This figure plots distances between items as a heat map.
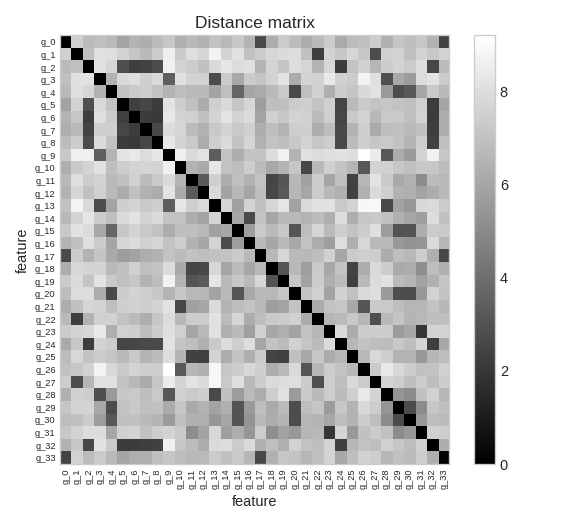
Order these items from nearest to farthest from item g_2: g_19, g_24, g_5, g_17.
g_24, g_5, g_17, g_19
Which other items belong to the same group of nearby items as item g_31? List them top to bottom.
g_23
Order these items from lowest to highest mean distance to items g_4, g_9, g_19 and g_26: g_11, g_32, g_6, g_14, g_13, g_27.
g_11, g_13, g_14, g_32, g_6, g_27
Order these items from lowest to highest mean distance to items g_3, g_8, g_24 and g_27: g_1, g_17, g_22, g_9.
g_22, g_1, g_17, g_9
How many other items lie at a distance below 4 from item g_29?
4
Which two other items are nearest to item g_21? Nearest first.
g_10, g_26
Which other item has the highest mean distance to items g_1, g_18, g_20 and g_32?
g_9
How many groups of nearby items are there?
9
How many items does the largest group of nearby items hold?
7
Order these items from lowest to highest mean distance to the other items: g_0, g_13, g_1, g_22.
g_0, g_22, g_13, g_1
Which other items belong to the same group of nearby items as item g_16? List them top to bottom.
g_14
